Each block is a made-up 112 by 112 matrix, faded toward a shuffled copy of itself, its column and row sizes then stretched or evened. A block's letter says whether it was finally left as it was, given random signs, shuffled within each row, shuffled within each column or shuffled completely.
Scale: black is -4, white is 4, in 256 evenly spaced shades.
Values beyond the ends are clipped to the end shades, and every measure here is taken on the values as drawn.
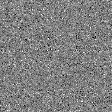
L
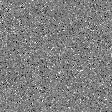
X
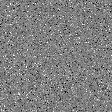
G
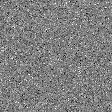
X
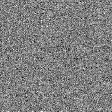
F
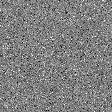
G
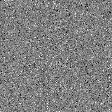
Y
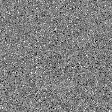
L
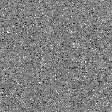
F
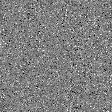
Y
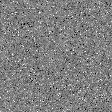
G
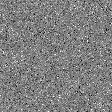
X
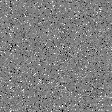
F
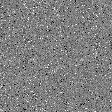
Y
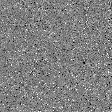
L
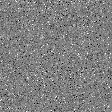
G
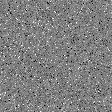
X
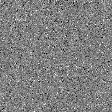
L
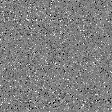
L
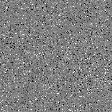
F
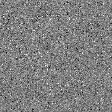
L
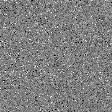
L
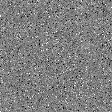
Y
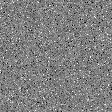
X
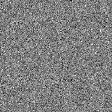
F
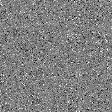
L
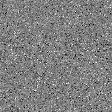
G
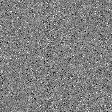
Y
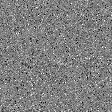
G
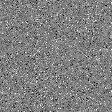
Y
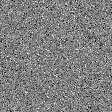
X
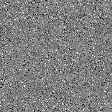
F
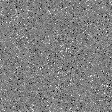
Y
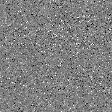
L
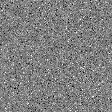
Y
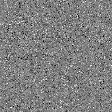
F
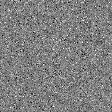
L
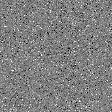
Y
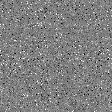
L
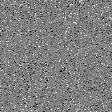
L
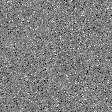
X
